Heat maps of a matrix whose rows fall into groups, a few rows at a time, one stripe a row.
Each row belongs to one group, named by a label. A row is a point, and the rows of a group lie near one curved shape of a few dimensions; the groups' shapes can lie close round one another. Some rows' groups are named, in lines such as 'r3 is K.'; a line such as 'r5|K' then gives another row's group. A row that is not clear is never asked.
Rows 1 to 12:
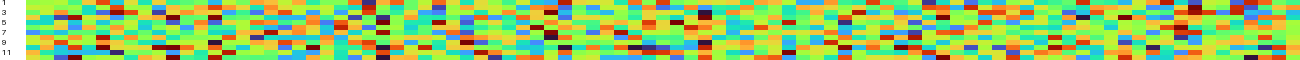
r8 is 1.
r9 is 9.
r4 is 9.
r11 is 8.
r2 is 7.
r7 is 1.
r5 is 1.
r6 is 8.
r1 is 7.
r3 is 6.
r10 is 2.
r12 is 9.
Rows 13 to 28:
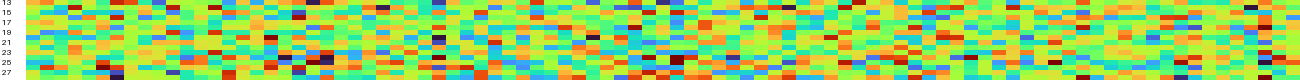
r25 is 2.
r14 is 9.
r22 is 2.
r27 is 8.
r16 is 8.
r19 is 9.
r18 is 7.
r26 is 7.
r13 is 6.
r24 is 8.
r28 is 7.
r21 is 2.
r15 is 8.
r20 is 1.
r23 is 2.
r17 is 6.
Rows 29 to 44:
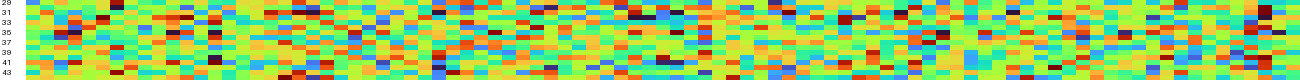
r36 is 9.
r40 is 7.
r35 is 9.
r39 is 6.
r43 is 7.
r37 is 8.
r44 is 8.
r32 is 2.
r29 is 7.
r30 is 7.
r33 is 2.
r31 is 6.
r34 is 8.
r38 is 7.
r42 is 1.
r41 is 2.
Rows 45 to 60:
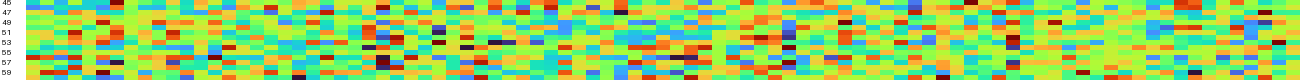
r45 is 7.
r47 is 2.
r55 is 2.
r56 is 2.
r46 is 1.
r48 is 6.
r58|9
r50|7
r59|7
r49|2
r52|9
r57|8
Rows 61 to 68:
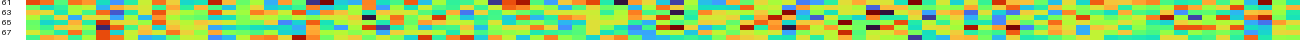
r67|2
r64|7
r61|2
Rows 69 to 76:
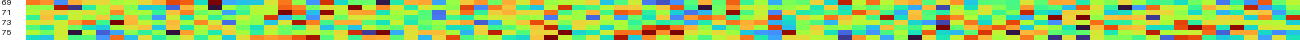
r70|9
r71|8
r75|9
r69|2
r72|1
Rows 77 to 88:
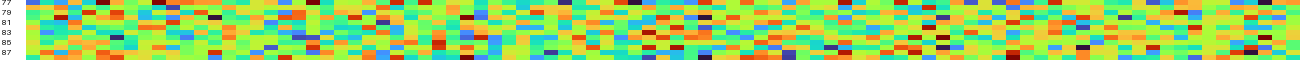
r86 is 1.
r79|8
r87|1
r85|6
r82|8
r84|7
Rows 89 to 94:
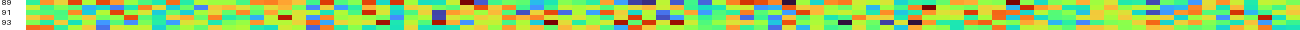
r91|7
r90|8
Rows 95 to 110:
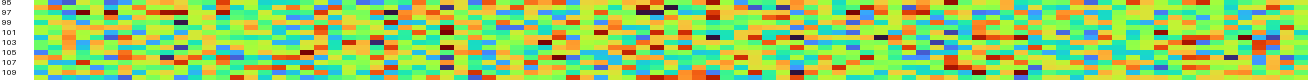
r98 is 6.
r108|1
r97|2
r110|8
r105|7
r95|9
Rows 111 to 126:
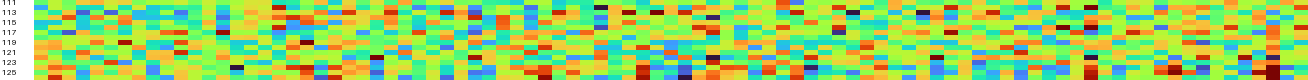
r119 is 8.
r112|1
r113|1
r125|8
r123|6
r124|8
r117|9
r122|8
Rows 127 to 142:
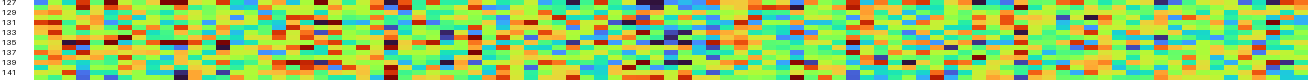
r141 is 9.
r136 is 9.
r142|9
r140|2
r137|1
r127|2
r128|9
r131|2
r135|2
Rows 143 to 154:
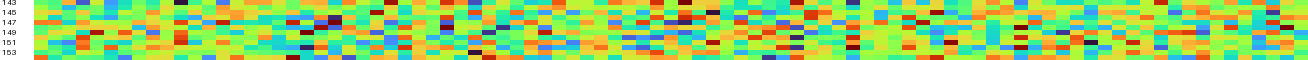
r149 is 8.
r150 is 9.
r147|2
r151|9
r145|8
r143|1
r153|9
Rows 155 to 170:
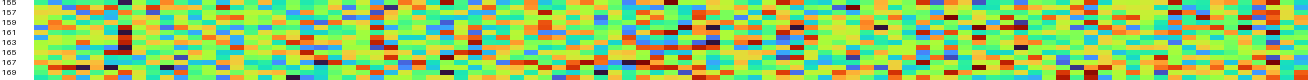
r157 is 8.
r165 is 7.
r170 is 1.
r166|1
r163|8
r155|7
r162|7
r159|6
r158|7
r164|8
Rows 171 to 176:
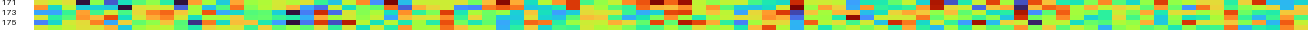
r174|2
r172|8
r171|9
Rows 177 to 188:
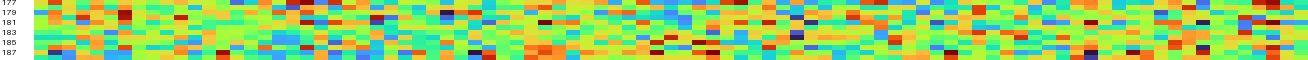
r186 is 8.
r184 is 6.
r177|8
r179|7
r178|8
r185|8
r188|9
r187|9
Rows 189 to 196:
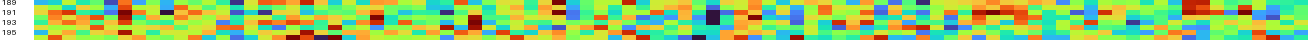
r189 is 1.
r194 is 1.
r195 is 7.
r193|9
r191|6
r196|8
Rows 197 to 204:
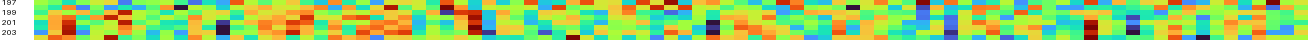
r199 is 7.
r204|7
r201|9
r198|1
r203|9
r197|7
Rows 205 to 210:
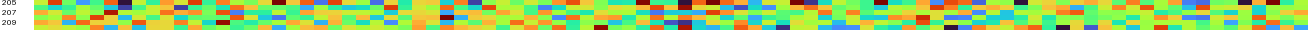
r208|1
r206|8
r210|1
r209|2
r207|2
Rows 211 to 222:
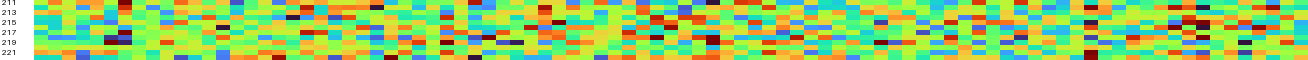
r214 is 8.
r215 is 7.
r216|7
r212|8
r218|9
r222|1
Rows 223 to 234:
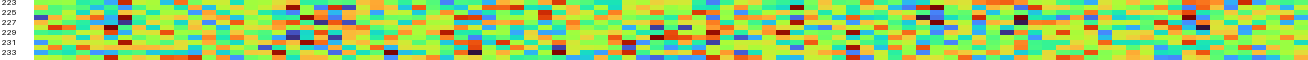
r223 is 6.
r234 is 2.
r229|6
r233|1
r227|8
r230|8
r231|7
